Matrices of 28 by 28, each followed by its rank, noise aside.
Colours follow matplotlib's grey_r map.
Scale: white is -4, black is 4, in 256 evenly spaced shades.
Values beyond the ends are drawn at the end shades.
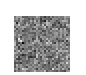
eight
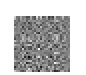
four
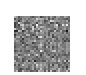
seven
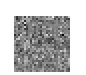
seven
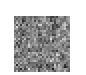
six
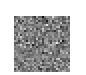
seven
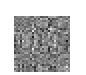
four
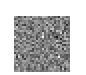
five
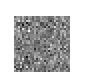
five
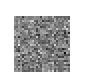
six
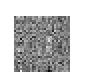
six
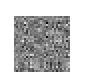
four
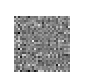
six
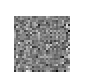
five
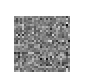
six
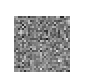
eight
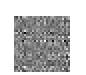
four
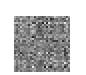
four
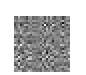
four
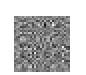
four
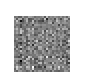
four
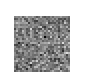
eight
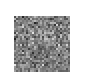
seven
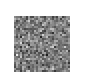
seven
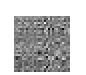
four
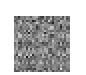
five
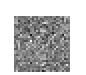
seven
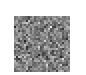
eight
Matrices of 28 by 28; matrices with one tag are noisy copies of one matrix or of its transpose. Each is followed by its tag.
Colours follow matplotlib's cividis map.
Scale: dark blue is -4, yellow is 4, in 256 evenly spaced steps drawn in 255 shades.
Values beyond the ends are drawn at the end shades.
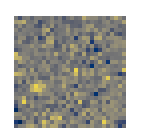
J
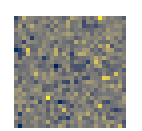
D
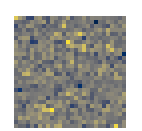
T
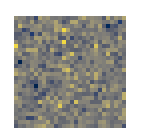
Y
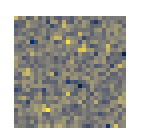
T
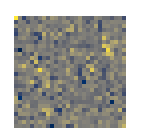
T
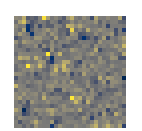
Y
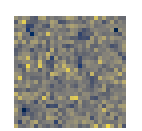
Y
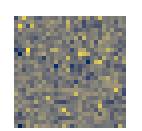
D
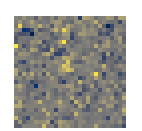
Y
